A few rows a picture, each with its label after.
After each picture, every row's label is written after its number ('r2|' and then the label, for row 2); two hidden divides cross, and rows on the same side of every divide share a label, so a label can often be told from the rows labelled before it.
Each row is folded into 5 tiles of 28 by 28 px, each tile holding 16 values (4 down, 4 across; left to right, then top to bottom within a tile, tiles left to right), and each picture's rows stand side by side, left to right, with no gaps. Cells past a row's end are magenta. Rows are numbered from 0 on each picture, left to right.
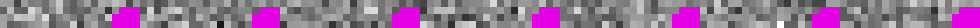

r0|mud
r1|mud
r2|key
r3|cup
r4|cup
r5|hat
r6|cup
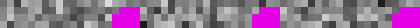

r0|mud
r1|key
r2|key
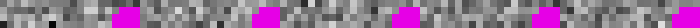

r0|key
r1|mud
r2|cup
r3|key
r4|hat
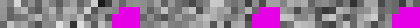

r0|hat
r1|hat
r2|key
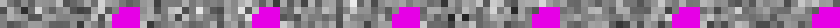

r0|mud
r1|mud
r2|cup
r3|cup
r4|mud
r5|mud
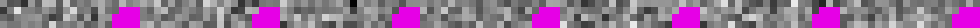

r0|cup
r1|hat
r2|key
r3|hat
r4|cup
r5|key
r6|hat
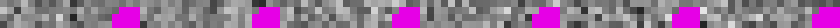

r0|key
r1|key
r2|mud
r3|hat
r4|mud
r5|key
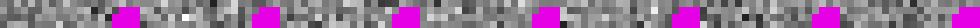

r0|hat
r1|key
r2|hat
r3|mud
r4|key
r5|cup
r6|key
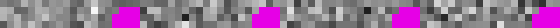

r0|key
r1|cup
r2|mud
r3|hat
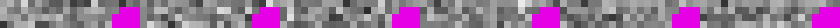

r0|key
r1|hat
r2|mud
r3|mud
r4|cup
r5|cup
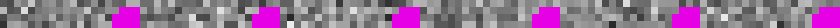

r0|hat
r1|hat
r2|hat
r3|cup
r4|key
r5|mud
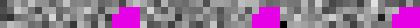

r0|hat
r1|mud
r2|key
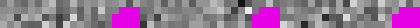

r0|cup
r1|hat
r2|cup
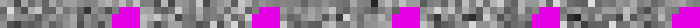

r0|mud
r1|mud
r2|cup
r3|cup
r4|cup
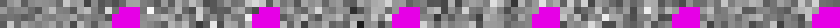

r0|hat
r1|mud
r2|mud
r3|cup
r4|key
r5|mud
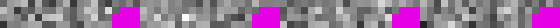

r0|key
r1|key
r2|mud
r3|key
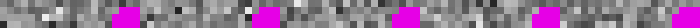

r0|key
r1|hat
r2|hat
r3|key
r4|cup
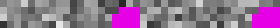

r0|key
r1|mud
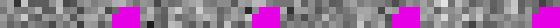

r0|mud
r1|mud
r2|hat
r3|key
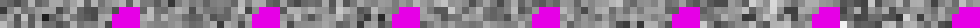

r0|cup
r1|mud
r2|mud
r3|key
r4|mud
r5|cup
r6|cup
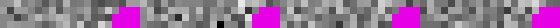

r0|hat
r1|mud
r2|mud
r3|mud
